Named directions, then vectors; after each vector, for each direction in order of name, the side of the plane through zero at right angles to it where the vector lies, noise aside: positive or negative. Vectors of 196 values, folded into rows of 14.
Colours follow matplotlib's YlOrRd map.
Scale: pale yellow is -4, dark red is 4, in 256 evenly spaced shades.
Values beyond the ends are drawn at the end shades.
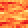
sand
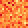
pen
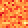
positive, negative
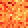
positive, positive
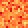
positive, negative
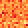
positive, negative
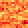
negative, positive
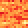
positive, negative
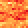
negative, negative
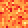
positive, negative
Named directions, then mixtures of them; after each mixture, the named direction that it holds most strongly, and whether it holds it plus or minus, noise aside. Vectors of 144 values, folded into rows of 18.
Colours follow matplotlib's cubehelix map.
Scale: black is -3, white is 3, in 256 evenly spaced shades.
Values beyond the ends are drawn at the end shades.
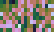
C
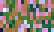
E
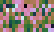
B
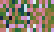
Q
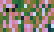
B, minus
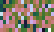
C, plus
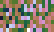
Q, plus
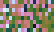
Q, minus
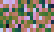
C, minus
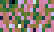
C, plus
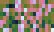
B, plus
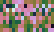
B, plus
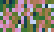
C, plus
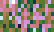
C, minus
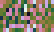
Q, plus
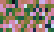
B, minus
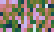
C, minus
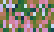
B, minus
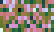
E, minus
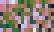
C, minus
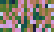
C, plus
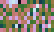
C, minus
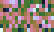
E, minus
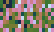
B, plus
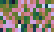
C, plus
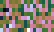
E, minus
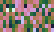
B, plus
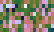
B, minus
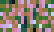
C, plus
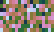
E, minus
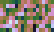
B, minus
